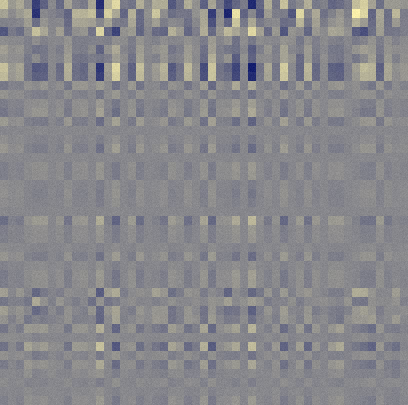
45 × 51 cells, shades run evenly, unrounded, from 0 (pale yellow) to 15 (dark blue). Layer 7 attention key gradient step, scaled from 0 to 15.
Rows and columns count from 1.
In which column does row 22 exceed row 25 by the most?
32
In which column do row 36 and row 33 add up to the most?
13
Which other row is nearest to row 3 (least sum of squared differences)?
10
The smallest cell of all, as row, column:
2, 45
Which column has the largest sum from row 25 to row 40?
27
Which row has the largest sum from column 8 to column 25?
4
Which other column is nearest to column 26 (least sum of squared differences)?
43
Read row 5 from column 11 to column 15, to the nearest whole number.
8 8 8 8 7
